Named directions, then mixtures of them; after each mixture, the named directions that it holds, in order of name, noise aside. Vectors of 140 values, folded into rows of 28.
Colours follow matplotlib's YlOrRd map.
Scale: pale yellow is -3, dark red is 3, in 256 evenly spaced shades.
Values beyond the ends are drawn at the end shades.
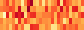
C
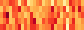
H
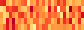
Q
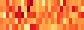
C.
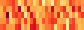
C, H.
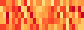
C, H, Q.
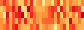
C, H, Q.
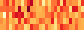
C.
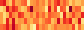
Q.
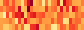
C.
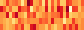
C, Q.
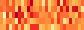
C.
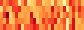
H.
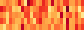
H, Q.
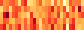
H.
